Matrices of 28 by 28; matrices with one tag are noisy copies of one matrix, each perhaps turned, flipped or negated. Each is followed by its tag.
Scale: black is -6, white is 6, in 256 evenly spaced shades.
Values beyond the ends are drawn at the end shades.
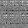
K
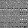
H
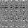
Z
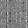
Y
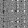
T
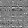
Y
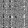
T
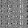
Z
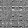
Y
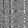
T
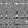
T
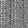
K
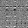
Y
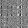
Y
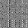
H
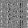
Z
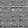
Y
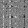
T
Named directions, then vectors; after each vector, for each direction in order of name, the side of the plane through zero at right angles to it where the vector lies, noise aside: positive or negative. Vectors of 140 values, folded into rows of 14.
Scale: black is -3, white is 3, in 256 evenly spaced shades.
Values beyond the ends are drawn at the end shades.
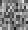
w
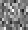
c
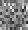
positive, positive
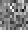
positive, positive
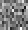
positive, positive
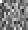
positive, negative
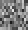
positive, positive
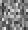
positive, negative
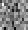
negative, positive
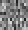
negative, positive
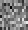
negative, negative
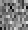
negative, negative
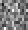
positive, negative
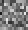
positive, positive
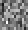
positive, negative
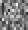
positive, negative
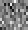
negative, negative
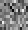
negative, negative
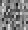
negative, positive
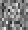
positive, negative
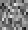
positive, negative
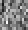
positive, negative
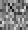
negative, negative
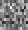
positive, positive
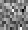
positive, positive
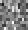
positive, negative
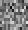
negative, negative
